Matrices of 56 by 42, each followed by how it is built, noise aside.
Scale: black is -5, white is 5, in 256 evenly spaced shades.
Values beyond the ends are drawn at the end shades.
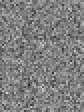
repeating rows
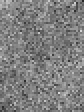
smooth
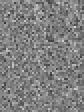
repeating rows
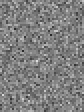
noise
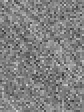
Toeplitz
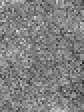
smooth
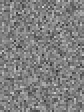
noise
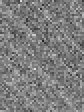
Toeplitz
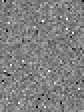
sparse
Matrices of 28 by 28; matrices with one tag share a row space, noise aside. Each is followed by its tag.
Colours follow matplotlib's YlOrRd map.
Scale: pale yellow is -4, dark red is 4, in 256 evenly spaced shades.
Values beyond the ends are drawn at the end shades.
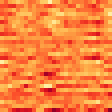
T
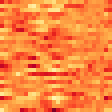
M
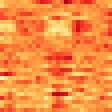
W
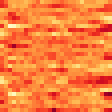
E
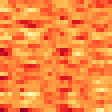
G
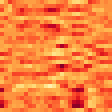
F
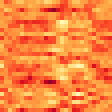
F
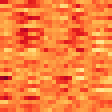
G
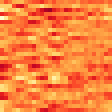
M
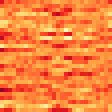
W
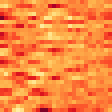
M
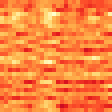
T
